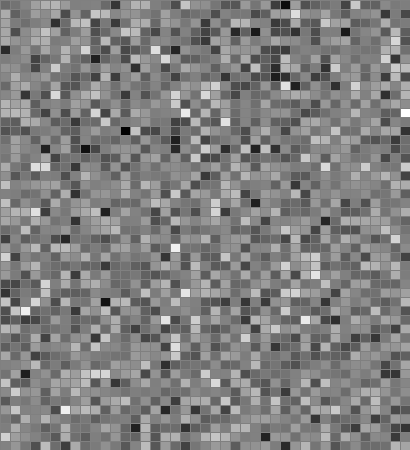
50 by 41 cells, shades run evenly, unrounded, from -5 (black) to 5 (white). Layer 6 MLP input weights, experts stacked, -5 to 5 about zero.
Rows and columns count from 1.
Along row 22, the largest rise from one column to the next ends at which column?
18
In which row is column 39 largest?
7
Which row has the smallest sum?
9
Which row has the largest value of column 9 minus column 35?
4
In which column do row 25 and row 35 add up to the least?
8
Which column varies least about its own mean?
37
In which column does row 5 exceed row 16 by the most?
40
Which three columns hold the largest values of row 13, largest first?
41, 19, 10
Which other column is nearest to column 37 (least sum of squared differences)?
12
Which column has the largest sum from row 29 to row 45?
31
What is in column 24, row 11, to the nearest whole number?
-2
